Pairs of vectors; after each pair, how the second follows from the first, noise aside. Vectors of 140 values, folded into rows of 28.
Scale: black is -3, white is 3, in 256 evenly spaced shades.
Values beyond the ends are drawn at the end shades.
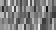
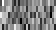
wrapped around, negated.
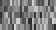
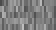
reversed, shrunk.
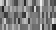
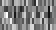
wrapped around, negated.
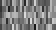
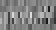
reversed, partly zeroed.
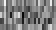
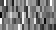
sign-scrambled.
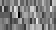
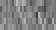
reversed, shrunk.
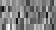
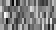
wrapped around, negated.
